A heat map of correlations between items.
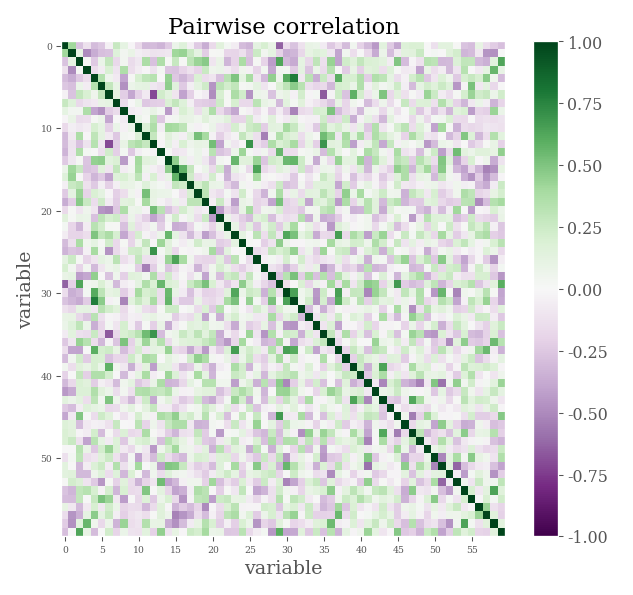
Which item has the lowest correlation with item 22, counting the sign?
36
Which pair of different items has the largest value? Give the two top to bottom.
4, 31
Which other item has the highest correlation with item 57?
37
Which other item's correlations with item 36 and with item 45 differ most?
47
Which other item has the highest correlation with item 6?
39
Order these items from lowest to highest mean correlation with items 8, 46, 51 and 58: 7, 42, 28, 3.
28, 7, 42, 3
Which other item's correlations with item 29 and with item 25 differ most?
2
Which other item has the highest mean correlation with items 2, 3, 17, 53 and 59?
29
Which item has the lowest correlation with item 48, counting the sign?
41
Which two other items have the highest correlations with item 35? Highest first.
12, 11
